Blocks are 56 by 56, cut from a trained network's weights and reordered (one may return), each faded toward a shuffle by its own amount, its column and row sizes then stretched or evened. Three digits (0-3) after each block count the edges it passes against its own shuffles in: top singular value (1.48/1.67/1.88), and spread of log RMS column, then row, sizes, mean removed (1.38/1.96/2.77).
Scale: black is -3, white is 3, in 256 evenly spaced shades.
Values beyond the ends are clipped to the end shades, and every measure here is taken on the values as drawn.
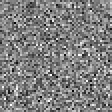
2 0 1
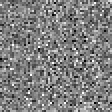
0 2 0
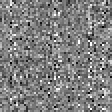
0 2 0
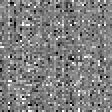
1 2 2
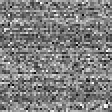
2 0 0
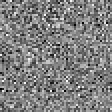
2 0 1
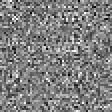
2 1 1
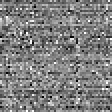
2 1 1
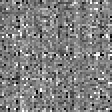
1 1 2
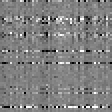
3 0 3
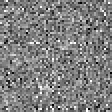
0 1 1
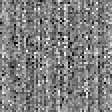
3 1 1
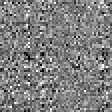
2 2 1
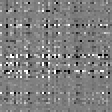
3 2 3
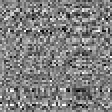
3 0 2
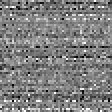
3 1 3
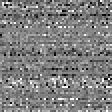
2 0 3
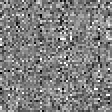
2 2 1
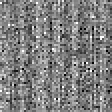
3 0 1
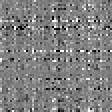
2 1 3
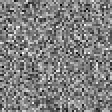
3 0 0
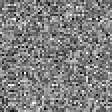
1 0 1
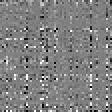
2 3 3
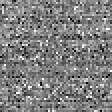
1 0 1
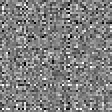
3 2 2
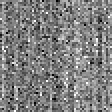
2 0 0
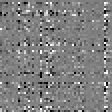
1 3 3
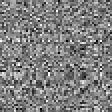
3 1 1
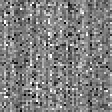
2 1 1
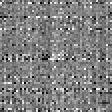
2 0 3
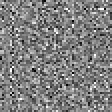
2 2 0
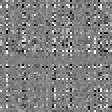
3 3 3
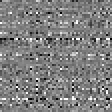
3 2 3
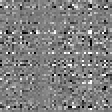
2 3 3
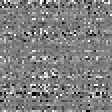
1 1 3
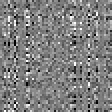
3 3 1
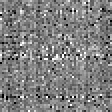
1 0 2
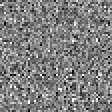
1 1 1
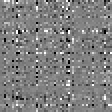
2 3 3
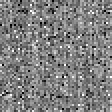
0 0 1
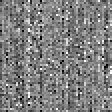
2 2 0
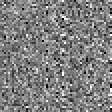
1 2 0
